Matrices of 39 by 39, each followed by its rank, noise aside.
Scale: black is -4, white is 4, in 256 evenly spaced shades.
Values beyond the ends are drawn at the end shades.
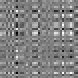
one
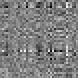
two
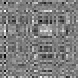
two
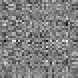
three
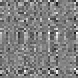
two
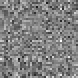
five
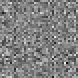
five
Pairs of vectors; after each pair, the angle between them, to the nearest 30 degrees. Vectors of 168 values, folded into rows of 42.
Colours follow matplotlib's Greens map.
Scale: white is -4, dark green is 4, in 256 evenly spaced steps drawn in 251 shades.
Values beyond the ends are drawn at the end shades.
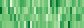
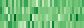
60 degrees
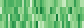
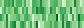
30 degrees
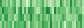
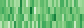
60 degrees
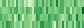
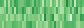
120 degrees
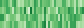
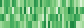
30 degrees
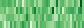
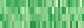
120 degrees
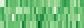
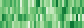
90 degrees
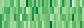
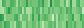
60 degrees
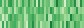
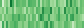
60 degrees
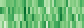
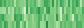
150 degrees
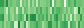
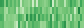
30 degrees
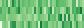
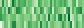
30 degrees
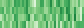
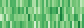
60 degrees
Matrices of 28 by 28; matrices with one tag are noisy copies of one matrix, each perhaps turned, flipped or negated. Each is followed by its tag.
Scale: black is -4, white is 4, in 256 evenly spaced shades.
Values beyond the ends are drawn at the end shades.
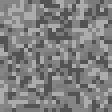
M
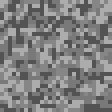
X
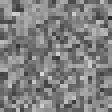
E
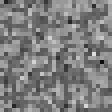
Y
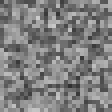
Y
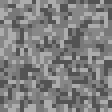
Y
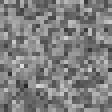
E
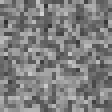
E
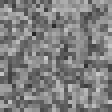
Y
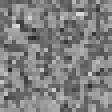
Y
